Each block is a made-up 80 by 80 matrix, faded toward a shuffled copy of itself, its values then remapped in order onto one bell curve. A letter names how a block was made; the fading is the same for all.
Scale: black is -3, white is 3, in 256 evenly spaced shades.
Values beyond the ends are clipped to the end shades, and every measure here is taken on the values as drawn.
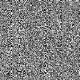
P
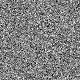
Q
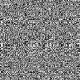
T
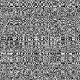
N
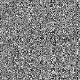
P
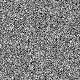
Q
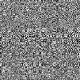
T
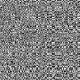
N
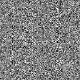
P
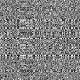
N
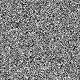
Q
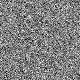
Q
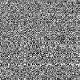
T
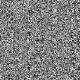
P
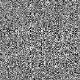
P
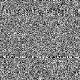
T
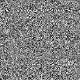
P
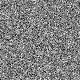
Q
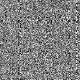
P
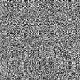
T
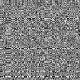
N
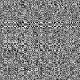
N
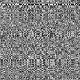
N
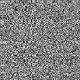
T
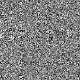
P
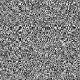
T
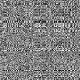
N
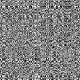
N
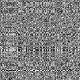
N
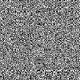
T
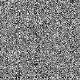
P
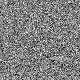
Q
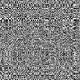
N
